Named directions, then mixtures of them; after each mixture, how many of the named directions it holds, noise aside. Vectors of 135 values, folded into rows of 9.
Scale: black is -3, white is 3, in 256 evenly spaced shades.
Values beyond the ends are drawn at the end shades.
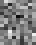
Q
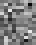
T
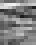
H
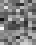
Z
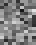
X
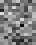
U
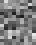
three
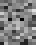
three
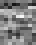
two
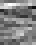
one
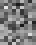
three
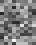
two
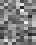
two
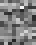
three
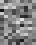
two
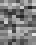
four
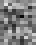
three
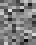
two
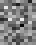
two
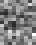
three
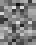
four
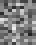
four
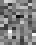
one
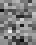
three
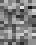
four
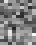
four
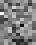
two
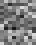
two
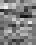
two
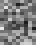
one
